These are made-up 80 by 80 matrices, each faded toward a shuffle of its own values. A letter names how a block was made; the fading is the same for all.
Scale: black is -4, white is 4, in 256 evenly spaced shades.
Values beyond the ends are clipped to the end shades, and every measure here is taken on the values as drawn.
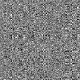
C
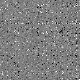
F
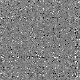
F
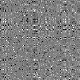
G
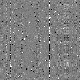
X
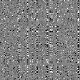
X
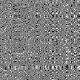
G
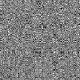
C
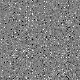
F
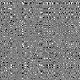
G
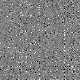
F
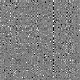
X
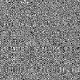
C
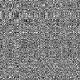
C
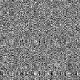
C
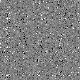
F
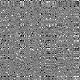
G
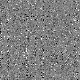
F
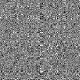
C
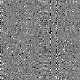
X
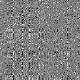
X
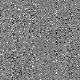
F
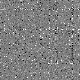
F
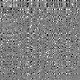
G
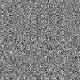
C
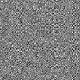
C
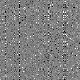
X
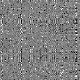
X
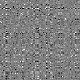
G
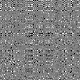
G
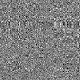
C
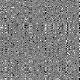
X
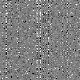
X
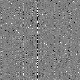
X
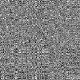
C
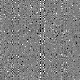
X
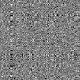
C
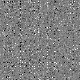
F
